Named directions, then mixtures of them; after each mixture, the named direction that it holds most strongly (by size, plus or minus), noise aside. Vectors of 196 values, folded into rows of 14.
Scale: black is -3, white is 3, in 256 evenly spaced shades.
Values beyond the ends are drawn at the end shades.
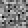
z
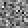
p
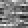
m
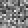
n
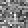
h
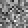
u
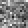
h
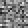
p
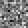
z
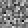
n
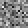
p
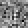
h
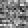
m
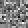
n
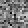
h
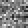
n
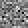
p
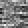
m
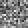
n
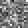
h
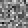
z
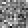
h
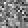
p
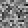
h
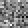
p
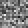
n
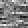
m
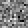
h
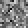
u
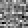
m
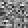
p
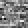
m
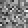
u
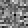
h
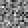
p
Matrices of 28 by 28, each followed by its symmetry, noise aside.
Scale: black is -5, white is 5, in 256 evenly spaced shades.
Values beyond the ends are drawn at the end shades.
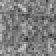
mirrored top to bottom.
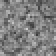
symmetric across the other diagonal.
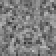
mirrored left to right.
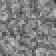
symmetric across the other diagonal.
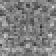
mirrored left to right.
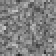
mirrored top to bottom.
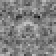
mirrored left to right.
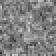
same after a half turn.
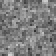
same after a half turn.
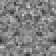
mirrored left to right.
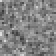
symmetric across the other diagonal.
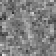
same after a half turn.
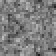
mirrored top to bottom.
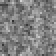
mirrored top to bottom.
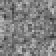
mirrored top to bottom.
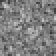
symmetric.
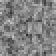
mirrored top to bottom.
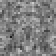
mirrored left to right.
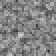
symmetric across the other diagonal.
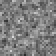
symmetric.
